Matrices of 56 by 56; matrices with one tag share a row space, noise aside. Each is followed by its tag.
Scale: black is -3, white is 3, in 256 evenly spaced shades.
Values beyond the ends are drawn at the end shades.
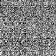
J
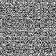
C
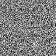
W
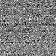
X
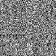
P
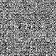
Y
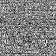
X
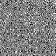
W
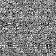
C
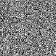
P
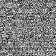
C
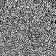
W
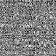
X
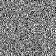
W
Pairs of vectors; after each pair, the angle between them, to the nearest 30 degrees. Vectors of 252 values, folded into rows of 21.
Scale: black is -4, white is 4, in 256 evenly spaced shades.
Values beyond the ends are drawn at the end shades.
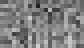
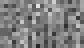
150 degrees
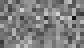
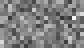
150 degrees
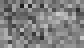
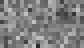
120 degrees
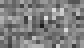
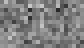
120 degrees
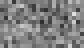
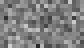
60 degrees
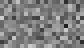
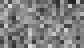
60 degrees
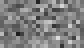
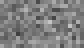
30 degrees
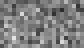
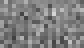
150 degrees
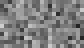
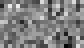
60 degrees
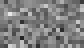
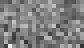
60 degrees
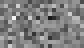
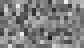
60 degrees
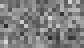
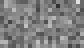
60 degrees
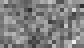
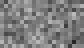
150 degrees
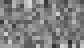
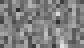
60 degrees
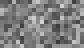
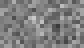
30 degrees
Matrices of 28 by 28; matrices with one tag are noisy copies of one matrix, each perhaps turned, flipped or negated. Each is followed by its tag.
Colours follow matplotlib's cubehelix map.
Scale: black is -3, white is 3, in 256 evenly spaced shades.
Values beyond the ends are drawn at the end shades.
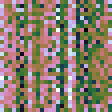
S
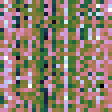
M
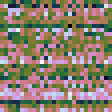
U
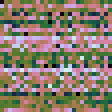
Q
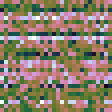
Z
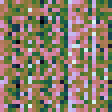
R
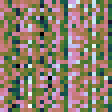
R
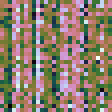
Z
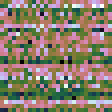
U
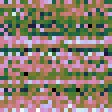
S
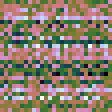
Q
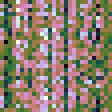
M
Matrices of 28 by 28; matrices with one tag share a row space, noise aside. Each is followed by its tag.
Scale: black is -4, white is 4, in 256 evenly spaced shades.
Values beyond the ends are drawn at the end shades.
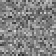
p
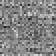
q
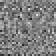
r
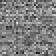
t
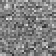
t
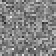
t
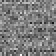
q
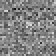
r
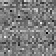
r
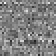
q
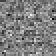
t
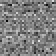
p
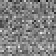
r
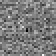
p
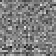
p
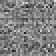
r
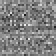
q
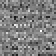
q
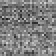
q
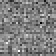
r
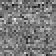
p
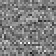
q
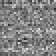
r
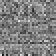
q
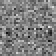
t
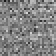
q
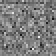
p
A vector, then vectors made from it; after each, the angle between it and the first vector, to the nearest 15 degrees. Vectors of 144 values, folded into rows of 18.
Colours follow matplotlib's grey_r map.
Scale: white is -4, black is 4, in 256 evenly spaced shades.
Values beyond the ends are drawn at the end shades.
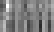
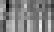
165 degrees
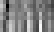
150 degrees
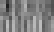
135 degrees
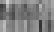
45 degrees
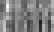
15 degrees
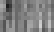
150 degrees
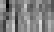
150 degrees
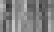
135 degrees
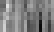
30 degrees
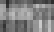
120 degrees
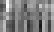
15 degrees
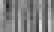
135 degrees
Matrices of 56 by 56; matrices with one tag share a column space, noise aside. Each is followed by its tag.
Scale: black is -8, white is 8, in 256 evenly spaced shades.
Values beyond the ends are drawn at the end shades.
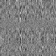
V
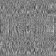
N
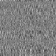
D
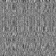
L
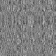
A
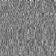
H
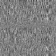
V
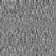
V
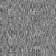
D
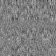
V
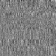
H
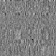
H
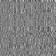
L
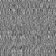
D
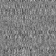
D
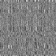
L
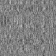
A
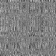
L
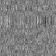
A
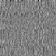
H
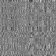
L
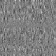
V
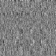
H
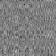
D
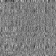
L
